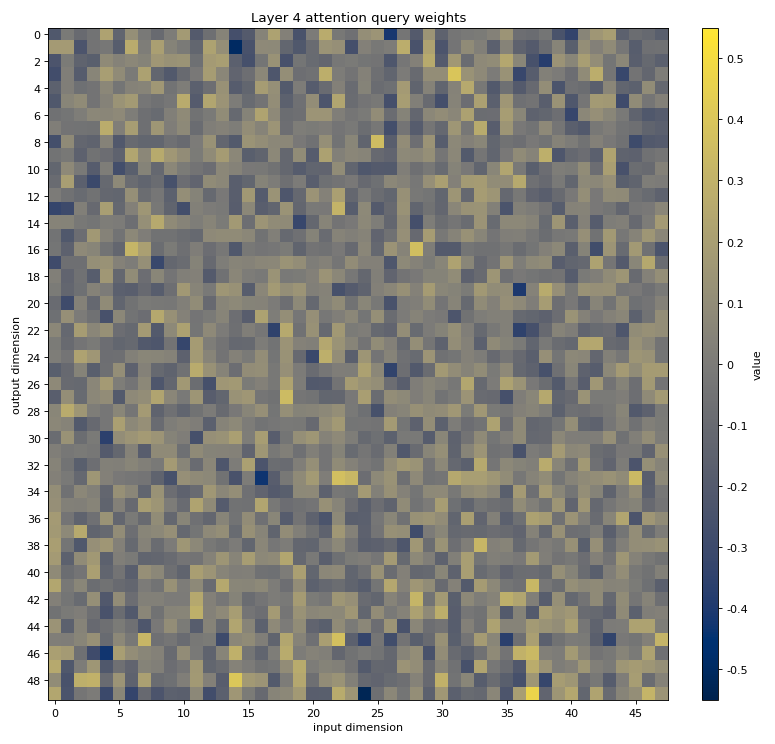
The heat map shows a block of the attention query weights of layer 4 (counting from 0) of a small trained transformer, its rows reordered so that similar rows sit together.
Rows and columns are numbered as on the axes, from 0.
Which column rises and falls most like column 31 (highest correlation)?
4
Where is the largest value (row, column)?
49, 37
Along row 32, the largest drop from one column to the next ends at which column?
16
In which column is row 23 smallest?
10
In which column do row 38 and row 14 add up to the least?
19
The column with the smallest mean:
26
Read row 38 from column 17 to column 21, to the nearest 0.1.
0 0 -0.1 -0.1 0
